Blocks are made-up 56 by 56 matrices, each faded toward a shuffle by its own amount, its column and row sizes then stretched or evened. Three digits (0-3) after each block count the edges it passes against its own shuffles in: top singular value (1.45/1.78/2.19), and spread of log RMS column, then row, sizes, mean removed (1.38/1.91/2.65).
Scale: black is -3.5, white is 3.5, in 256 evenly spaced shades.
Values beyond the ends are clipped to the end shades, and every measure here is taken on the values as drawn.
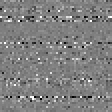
2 0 3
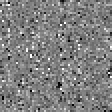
0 2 0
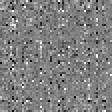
2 2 2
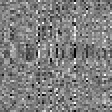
3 3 0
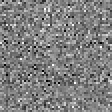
0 1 2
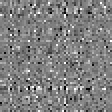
3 2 2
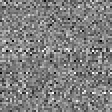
2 0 2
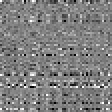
3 1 3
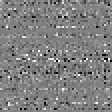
1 1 3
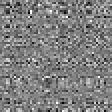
3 1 3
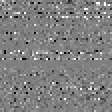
1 0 3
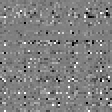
1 2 3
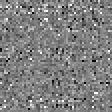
0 2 2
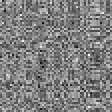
3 0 0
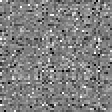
2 1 1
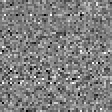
0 0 2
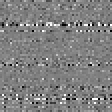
3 0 3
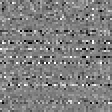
1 0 3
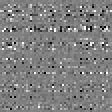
0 2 3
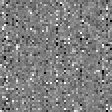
0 2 0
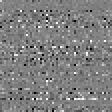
1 1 3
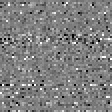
1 0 3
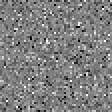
0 0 0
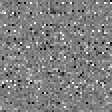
0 0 2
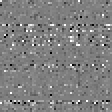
1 1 3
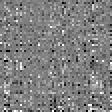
2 3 2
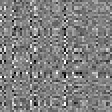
3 3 2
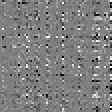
2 3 2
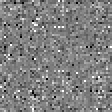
0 2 1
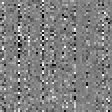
3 3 0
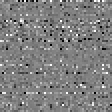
0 1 3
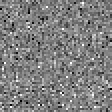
0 1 0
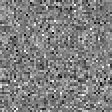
2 0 0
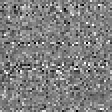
2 0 2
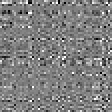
3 2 3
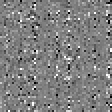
1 3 1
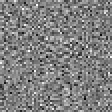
2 0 0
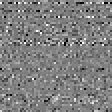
1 0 3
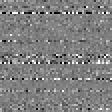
3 0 3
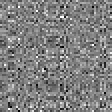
3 2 1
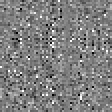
2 2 1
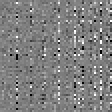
2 3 2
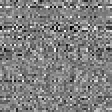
3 0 3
